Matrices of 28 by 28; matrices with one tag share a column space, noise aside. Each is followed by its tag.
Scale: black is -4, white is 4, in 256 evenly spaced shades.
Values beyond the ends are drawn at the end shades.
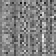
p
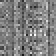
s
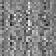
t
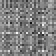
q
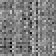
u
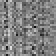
s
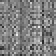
s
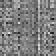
q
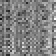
u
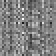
q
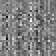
t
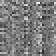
p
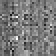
t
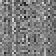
p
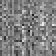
t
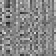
q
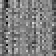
q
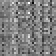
p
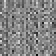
q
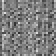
q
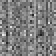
s
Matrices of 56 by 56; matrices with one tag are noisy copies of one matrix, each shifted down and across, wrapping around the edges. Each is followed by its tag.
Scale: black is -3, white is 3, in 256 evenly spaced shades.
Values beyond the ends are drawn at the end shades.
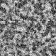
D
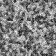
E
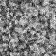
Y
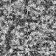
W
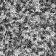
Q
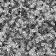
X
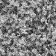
Q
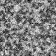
Q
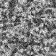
W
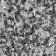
Y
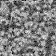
W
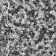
D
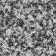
Q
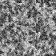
E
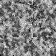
E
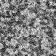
Y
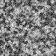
Q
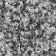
Y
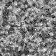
W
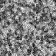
E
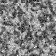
E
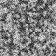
Y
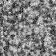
Y
